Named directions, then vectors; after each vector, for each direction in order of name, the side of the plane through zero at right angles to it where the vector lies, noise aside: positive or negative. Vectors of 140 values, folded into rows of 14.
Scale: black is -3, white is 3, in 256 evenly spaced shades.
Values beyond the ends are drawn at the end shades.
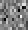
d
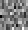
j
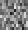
negative, negative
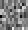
negative, positive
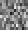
negative, negative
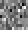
negative, positive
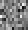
positive, negative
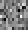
positive, negative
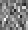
negative, negative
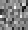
positive, negative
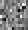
positive, negative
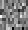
positive, negative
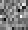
positive, negative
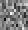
positive, positive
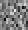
positive, positive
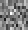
positive, positive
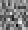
positive, positive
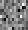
positive, negative
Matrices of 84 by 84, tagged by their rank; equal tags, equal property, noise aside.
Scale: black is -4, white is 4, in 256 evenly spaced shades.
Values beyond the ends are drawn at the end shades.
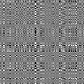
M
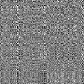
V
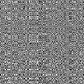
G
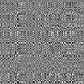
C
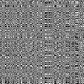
C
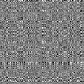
C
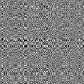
C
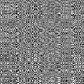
G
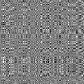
G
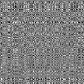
G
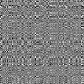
G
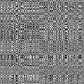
C
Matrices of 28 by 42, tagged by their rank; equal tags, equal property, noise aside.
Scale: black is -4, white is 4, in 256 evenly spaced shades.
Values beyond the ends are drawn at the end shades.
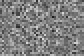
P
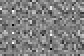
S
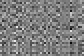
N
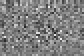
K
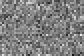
P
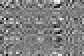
N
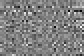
S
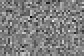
P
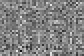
K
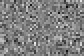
P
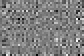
S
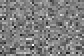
K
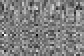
S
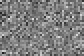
P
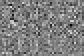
P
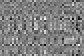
N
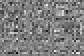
K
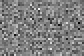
P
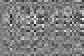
N
